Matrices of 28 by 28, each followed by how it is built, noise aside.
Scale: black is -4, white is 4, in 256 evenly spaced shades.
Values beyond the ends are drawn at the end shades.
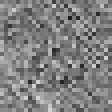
Toeplitz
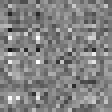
low rank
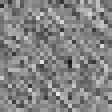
Toeplitz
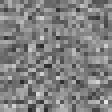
low rank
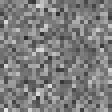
repeating rows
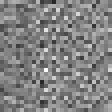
repeating rows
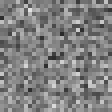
blocks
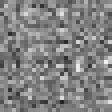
low rank
